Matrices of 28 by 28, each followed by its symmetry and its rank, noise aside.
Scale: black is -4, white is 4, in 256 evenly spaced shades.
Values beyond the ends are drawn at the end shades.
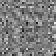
no symmetry, rank five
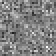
symmetric, rank seven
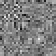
symmetric, rank five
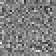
no symmetry, rank seven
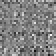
no symmetry, rank five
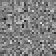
no symmetry, rank seven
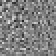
antisymmetric, rank six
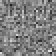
no symmetry, rank six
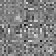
symmetric, rank five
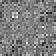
symmetric, rank six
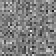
no symmetry, rank six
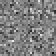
no symmetry, rank seven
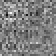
no symmetry, rank five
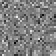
symmetric, rank six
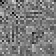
symmetric, rank seven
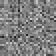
antisymmetric, rank six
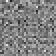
no symmetry, rank seven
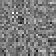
no symmetry, rank five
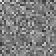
symmetric, rank seven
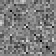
symmetric, rank six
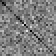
symmetric, rank seven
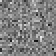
no symmetry, rank seven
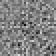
symmetric, rank seven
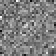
symmetric, rank six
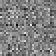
no symmetry, rank six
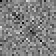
symmetric, rank seven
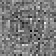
symmetric, rank five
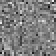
antisymmetric, rank six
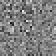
antisymmetric, rank six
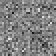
symmetric, rank seven
